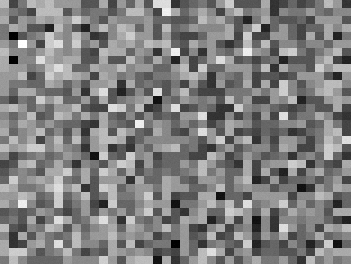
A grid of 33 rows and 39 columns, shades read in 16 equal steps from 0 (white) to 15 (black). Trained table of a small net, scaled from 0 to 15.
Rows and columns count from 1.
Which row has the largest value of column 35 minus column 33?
21
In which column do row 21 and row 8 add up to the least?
15
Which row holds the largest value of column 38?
31
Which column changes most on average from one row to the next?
38
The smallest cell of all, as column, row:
3, 6
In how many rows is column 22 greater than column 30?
19
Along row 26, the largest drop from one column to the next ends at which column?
13
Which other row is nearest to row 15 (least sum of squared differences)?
28
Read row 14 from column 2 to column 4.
4 6 9
